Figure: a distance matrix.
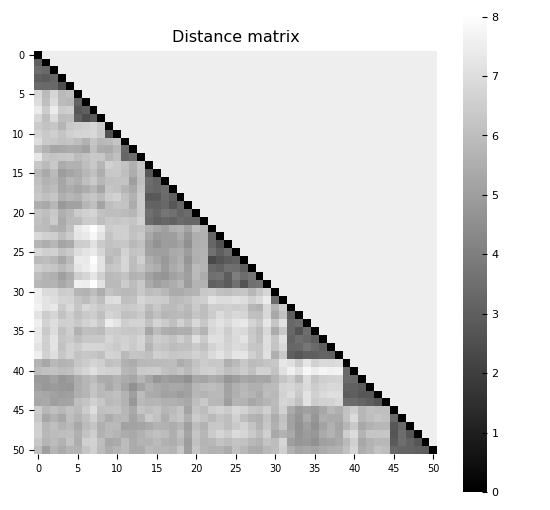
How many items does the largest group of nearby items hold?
8
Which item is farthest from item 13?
0
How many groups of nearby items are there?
10
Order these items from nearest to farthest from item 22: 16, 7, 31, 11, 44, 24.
24, 16, 44, 11, 31, 7
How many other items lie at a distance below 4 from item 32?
6
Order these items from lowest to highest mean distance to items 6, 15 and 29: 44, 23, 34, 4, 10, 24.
24, 23, 4, 44, 10, 34
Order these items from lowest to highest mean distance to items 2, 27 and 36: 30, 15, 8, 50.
50, 15, 30, 8
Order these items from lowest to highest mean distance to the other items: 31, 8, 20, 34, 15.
15, 20, 8, 34, 31
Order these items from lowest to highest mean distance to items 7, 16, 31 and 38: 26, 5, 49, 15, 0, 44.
5, 15, 49, 44, 26, 0
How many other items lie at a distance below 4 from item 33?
6
